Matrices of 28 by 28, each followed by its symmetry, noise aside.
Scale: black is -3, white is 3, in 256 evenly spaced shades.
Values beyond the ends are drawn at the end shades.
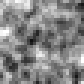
no symmetry.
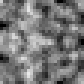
mirrored top to bottom.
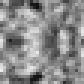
mirrored top to bottom.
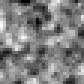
antisymmetric.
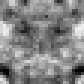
mirrored left to right.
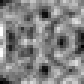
mirrored top to bottom.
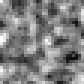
no symmetry.
